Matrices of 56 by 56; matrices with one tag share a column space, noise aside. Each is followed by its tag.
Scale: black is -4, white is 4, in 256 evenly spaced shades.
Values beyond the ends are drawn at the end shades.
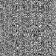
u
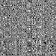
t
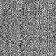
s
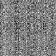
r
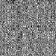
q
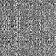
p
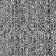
q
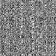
t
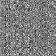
u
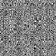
p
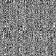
q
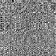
r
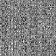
t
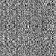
p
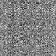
s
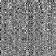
r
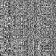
t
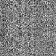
u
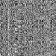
p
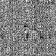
q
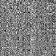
r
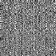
r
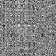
u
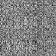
t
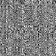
q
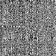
q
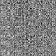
s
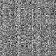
s
